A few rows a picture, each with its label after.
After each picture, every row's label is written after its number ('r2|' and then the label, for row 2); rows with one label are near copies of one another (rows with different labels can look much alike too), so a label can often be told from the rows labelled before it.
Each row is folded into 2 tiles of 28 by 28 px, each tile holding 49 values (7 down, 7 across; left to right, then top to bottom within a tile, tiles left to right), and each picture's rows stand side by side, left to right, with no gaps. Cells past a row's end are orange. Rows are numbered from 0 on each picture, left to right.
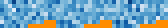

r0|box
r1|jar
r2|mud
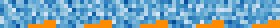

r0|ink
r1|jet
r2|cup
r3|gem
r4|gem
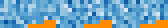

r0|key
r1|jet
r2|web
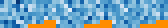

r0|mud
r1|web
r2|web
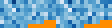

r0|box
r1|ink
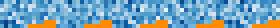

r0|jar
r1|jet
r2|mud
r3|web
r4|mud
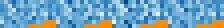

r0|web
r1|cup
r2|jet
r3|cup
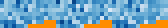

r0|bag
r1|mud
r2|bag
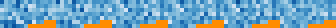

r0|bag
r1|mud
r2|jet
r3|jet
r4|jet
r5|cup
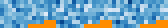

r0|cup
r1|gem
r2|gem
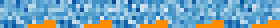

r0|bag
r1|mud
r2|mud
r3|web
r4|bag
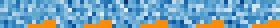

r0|gem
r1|ink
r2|box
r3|key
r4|gem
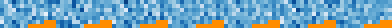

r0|cup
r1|bag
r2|jet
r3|jet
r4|cup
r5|ink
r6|gem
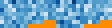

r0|box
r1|gem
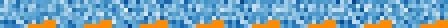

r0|key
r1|cup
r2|ink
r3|mud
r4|mud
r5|mud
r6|mud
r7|web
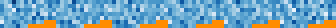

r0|jet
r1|mud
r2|mud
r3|cup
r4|cup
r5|web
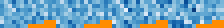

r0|jet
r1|cup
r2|ink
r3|bag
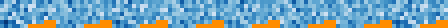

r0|jar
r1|jet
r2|gem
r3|jet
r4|mud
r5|ink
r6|cup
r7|jar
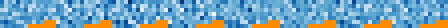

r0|gem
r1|web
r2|mud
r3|box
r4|bag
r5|box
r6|gem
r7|ink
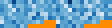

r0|box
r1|box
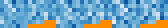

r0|box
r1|ink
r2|web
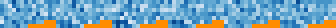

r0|jet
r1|bag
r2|jar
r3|key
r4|cup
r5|mud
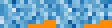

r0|ink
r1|ink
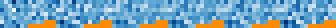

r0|box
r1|gem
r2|key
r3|jar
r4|jar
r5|jar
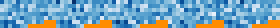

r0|jar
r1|mud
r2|key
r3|cup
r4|gem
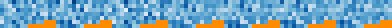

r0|jet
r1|mud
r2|jet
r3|bag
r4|bag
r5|bag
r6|jar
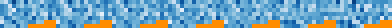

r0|web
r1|cup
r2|cup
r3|web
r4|box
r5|key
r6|mud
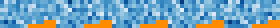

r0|key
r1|jet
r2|jet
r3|box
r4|key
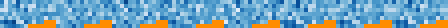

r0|key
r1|ink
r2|box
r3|gem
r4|web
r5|bag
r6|jar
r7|bag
